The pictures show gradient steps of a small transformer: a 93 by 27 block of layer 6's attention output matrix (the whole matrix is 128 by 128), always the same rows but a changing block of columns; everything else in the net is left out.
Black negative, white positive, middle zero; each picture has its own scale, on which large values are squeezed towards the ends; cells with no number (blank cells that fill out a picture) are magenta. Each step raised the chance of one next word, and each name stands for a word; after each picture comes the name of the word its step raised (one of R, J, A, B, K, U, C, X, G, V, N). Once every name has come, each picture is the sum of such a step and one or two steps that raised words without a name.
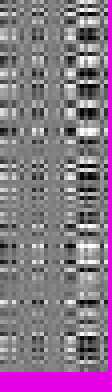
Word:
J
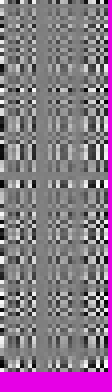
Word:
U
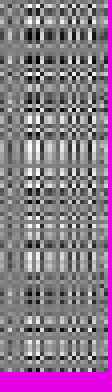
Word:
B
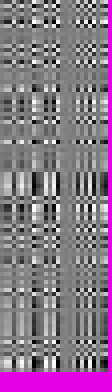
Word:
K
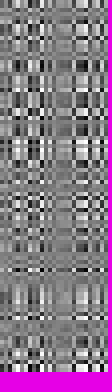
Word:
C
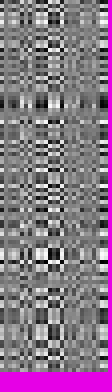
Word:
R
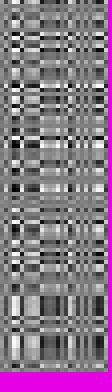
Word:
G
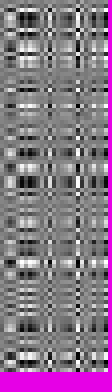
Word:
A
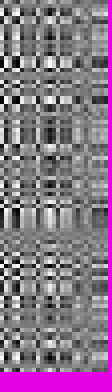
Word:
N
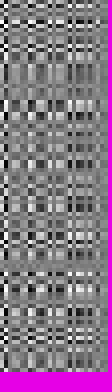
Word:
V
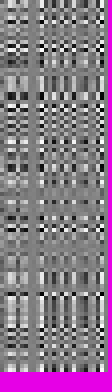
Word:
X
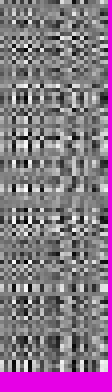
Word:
G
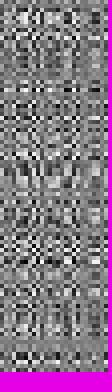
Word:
A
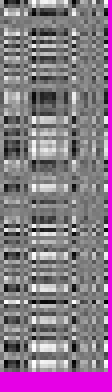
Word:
B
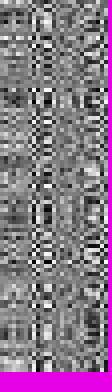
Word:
R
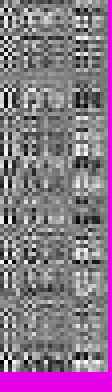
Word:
A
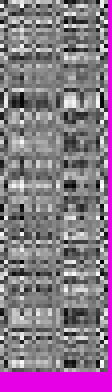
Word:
V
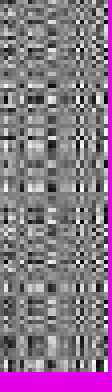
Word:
G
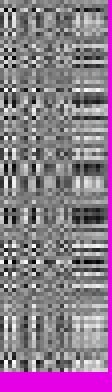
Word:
A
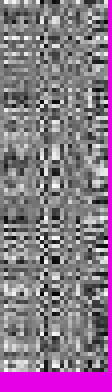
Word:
U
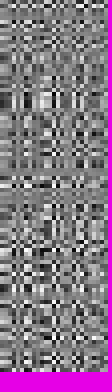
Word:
V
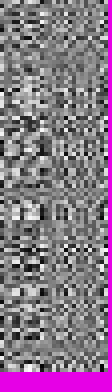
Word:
C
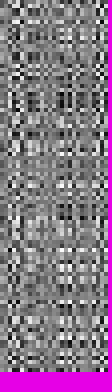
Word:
B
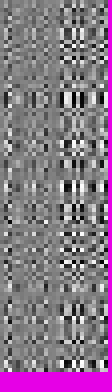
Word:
G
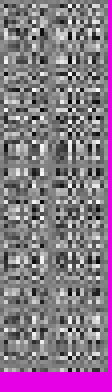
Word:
B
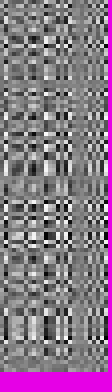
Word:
V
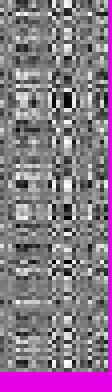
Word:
J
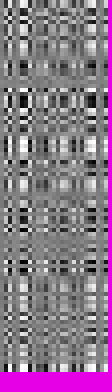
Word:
C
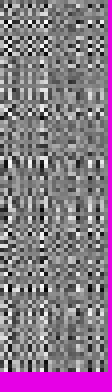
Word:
V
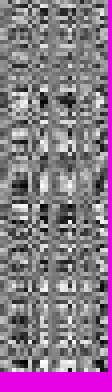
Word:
K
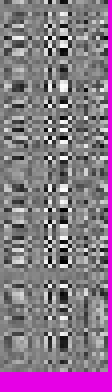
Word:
G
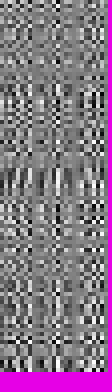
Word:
K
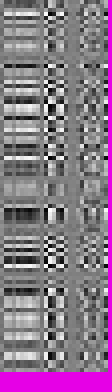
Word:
N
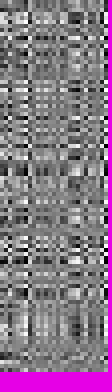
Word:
A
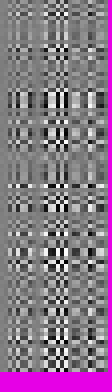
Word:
R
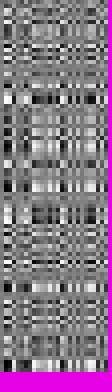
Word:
G
